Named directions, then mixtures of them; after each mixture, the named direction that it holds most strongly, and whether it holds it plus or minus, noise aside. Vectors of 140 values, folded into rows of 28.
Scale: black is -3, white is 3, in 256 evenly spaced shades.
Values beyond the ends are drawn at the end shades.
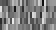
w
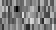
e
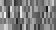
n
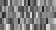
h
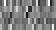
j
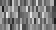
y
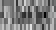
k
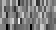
h, minus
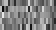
h, minus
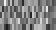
h, minus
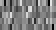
j, minus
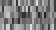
k, plus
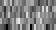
n, minus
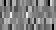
j, minus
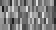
y, plus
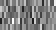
w, plus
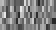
h, minus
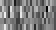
n, plus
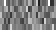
j, plus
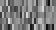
j, minus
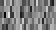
n, minus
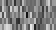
n, plus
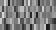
h, minus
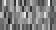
k, minus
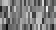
w, minus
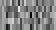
y, minus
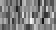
e, plus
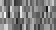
n, plus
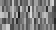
y, plus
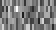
e, minus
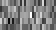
w, minus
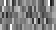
j, plus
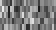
e, plus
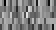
j, minus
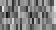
y, minus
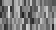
n, minus
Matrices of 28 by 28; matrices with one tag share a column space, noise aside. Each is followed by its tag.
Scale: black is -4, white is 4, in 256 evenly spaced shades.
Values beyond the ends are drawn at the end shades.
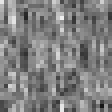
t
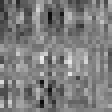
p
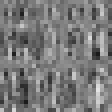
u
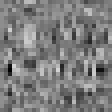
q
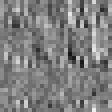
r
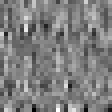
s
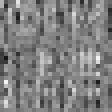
p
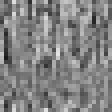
r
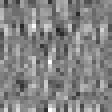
s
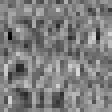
q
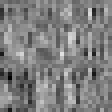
u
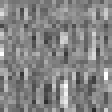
u
